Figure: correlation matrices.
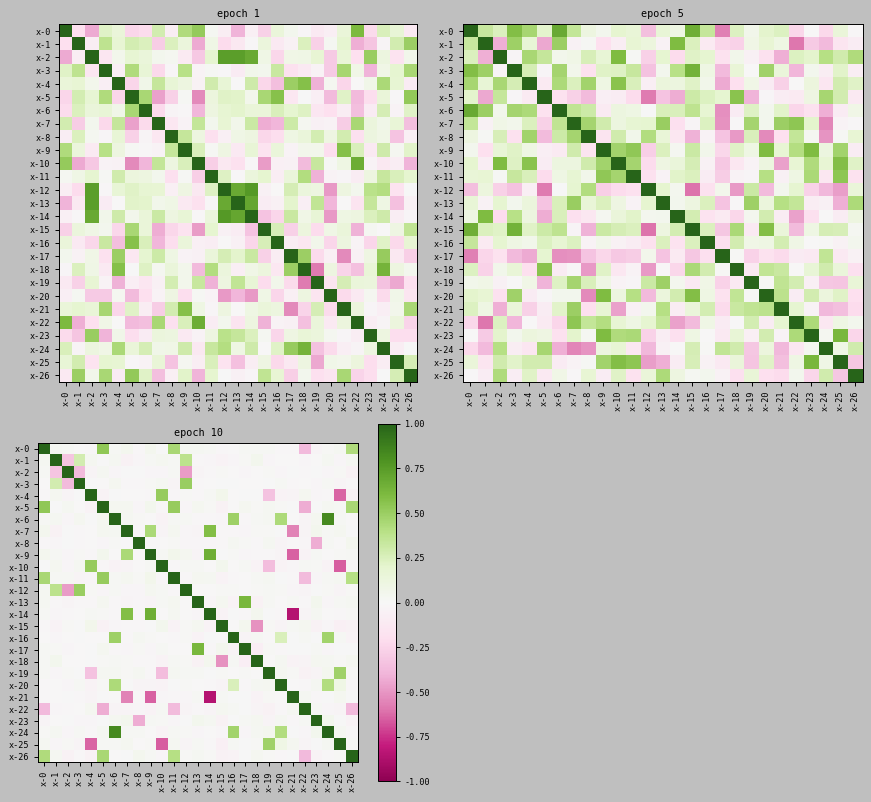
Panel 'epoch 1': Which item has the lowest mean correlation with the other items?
x-20
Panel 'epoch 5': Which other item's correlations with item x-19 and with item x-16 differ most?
x-5
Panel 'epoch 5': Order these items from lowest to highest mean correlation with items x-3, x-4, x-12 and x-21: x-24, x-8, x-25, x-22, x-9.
x-24, x-25, x-22, x-9, x-8
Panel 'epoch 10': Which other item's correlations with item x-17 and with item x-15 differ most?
x-13
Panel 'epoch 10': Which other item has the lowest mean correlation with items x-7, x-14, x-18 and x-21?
x-15
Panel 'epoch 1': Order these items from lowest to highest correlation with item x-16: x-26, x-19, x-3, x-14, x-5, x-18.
x-14, x-18, x-19, x-26, x-3, x-5
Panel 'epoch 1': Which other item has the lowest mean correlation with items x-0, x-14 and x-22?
x-15
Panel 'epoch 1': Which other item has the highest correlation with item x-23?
x-2
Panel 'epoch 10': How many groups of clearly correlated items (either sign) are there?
8
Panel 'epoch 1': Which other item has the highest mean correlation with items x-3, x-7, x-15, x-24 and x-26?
x-5
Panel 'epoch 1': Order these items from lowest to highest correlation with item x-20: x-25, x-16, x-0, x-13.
x-13, x-16, x-0, x-25
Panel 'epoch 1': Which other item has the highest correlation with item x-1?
x-26
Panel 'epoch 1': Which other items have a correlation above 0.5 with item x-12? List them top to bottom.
x-2, x-13, x-14
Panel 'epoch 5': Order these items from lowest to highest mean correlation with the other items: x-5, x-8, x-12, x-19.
x-12, x-5, x-8, x-19
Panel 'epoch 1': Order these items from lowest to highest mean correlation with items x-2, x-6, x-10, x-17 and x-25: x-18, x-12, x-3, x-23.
x-3, x-23, x-18, x-12
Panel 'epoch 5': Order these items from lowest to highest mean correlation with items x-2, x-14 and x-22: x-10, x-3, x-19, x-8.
x-3, x-19, x-8, x-10
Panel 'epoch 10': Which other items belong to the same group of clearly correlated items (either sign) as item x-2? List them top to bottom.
x-1, x-3, x-12
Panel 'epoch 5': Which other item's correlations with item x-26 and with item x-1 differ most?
x-2
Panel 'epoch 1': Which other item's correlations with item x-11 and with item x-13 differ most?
x-19
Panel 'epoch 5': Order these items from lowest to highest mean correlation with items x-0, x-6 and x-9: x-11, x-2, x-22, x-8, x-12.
x-12, x-22, x-8, x-2, x-11
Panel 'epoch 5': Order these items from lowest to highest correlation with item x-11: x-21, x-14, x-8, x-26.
x-26, x-21, x-8, x-14
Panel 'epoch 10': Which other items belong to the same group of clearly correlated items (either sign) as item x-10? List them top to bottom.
x-4, x-19, x-25
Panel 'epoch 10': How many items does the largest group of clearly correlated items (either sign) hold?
5
